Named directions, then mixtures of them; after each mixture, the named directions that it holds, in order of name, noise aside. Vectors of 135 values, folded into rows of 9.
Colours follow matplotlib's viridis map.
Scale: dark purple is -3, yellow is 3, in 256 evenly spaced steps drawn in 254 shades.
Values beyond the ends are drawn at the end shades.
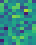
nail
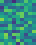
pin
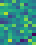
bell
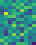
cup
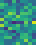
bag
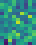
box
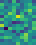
bag, nail.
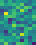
cup.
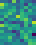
bag, bell.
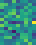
bag.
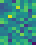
bell, box, cup.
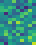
box, cup.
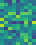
bag.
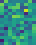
nail.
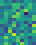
cup, nail, pin.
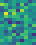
bag, bell, cup.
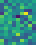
bell, box, nail.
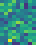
bag, bell, box.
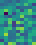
cup, pin.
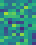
bag, cup.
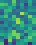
box.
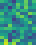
box, pin.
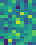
box.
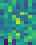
box.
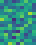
pin.
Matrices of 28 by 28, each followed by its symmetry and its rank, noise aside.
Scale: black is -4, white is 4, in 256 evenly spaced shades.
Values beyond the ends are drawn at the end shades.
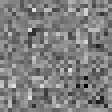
symmetric, rank five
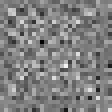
symmetric, rank four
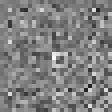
symmetric, rank five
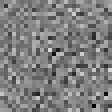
symmetric, rank five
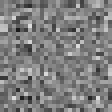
no symmetry, rank five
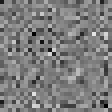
symmetric, rank five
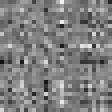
antisymmetric, rank four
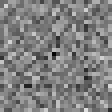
symmetric, rank six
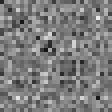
symmetric, rank five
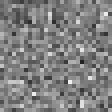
no symmetry, rank six
